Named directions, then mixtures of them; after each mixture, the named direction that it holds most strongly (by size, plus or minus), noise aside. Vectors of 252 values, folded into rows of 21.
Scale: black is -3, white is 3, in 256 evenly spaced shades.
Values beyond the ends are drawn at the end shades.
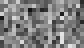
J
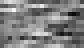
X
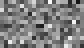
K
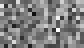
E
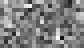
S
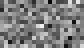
K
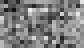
J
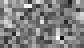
S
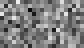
E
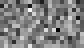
E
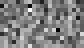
E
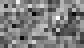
E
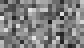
J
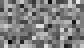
K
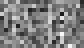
J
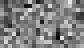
S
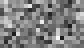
S
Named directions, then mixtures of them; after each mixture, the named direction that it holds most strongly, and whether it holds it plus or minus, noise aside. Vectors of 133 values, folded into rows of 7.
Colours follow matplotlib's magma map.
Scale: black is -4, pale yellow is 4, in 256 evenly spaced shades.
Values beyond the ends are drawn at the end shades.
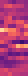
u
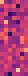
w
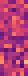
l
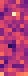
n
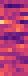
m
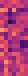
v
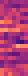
m, plus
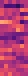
m, plus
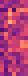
v, minus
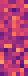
l, plus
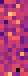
w, minus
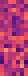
l, minus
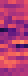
u, minus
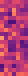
v, plus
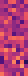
l, minus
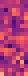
l, minus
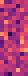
w, plus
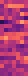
m, minus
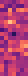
v, minus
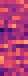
u, minus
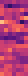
m, plus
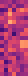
v, minus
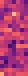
n, plus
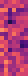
v, plus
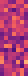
l, plus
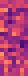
v, plus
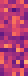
l, plus
